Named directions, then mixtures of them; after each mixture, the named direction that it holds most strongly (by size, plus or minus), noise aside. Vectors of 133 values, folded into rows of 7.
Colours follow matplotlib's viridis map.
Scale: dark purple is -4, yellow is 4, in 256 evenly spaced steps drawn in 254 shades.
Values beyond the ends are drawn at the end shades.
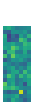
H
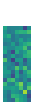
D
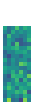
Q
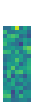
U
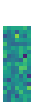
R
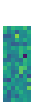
R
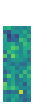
H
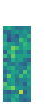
H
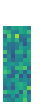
H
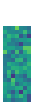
U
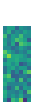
Q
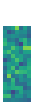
U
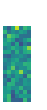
U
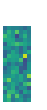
R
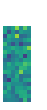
R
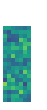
H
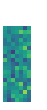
D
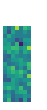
Q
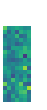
R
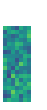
U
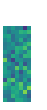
D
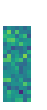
R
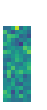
U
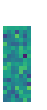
R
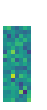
D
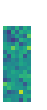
H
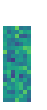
D
